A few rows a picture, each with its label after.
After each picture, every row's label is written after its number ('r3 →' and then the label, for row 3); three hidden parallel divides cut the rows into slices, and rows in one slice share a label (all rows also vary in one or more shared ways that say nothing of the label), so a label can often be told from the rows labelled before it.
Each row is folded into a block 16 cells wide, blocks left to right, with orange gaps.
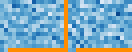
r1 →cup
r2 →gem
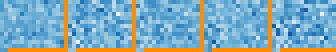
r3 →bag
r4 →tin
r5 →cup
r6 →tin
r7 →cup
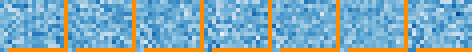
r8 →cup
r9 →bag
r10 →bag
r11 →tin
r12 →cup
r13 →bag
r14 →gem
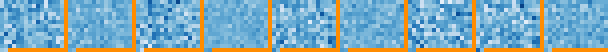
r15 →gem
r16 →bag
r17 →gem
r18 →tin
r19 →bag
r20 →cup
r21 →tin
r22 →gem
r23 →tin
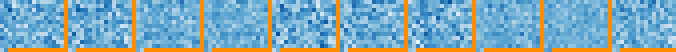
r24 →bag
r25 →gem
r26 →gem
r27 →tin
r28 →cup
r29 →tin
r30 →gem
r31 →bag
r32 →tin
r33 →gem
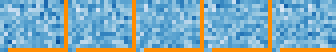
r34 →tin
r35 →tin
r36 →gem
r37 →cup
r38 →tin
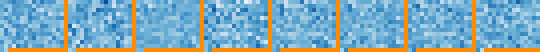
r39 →bag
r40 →cup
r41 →bag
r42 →cup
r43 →tin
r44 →tin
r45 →tin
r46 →gem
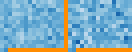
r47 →tin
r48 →tin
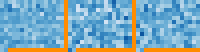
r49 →bag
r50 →bag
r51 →cup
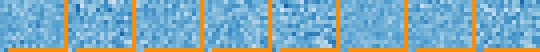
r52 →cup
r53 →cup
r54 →bag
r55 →gem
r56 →tin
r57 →tin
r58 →bag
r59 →bag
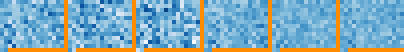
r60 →cup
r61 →gem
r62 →gem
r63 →cup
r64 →bag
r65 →tin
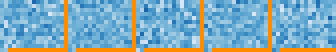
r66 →cup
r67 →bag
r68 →tin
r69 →cup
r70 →bag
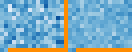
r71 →gem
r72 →tin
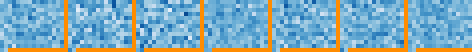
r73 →bag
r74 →gem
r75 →gem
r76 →tin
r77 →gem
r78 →bag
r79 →bag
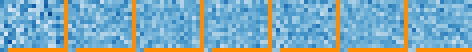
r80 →bag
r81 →bag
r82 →cup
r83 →cup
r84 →tin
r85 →bag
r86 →cup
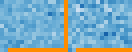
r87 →bag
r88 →tin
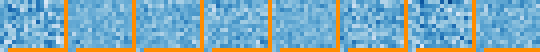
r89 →bag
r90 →tin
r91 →tin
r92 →bag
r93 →gem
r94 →cup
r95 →gem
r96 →gem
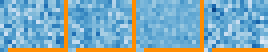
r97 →tin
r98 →gem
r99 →bag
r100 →tin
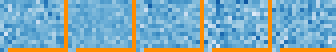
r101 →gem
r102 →tin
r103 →bag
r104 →gem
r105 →bag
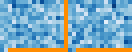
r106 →gem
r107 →gem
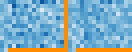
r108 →gem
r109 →bag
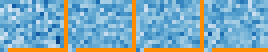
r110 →cup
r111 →gem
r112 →gem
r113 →tin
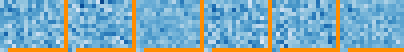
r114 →gem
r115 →tin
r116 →gem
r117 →bag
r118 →cup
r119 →bag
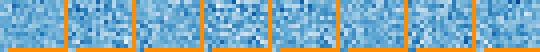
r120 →bag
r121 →gem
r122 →tin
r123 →gem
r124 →gem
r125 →bag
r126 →cup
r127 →gem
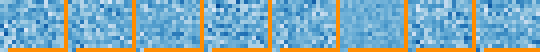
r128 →cup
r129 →cup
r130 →bag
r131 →cup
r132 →gem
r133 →bag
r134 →tin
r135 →gem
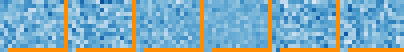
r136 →gem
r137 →tin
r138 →cup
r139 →tin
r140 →cup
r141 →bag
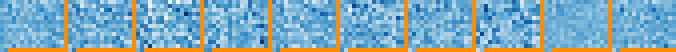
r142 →cup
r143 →tin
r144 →cup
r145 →cup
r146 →cup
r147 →gem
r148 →bag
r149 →cup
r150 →bag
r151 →cup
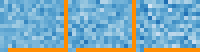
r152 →cup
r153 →gem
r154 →gem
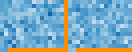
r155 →bag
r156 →gem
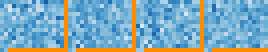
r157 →bag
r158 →gem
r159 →bag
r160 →cup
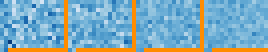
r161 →cup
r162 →bag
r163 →cup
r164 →bag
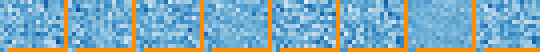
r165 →tin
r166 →gem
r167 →bag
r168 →bag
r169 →bag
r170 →bag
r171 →tin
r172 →tin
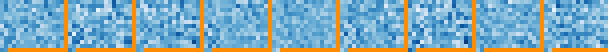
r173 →gem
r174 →gem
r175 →cup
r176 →bag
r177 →bag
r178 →tin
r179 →cup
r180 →gem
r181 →gem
